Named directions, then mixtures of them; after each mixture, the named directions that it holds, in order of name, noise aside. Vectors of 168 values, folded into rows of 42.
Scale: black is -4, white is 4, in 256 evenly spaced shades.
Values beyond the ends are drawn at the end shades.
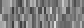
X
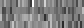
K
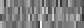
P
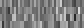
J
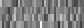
J, K, P.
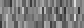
J, X.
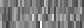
J, K, P.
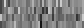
P.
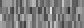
K, X.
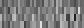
J.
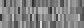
K, P, X.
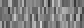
J, P.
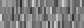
K, X.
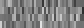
J, P, X.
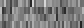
K, X.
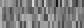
K, P, X.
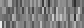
J, P, X.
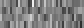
K.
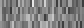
K, P.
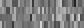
J, K, P.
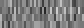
J, X.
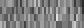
J, P, X.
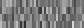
X.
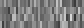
J.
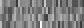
J, K, P.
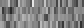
K, P.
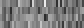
K, P.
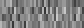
J, P, X.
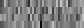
P.
